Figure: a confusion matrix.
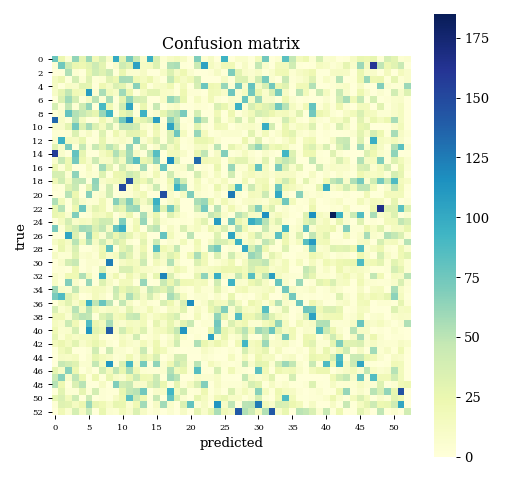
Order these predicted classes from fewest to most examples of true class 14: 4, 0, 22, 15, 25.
4, 22, 25, 15, 0
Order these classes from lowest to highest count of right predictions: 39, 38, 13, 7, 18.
13, 39, 18, 7, 38
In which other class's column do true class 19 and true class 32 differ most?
10
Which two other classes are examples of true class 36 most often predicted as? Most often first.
20, 5
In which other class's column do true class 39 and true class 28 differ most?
5
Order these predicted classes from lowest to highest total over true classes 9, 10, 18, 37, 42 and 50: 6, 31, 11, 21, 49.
49, 6, 21, 31, 11
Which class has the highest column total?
11
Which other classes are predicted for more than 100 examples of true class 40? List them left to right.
5, 8, 19
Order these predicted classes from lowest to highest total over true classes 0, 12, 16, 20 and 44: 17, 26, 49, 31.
17, 49, 31, 26
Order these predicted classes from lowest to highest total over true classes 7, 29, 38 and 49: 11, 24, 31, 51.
31, 24, 51, 11
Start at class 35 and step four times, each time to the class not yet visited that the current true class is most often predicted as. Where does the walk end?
8
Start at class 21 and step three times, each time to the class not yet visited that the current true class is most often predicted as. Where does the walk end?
3
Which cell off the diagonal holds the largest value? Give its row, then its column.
23, 41
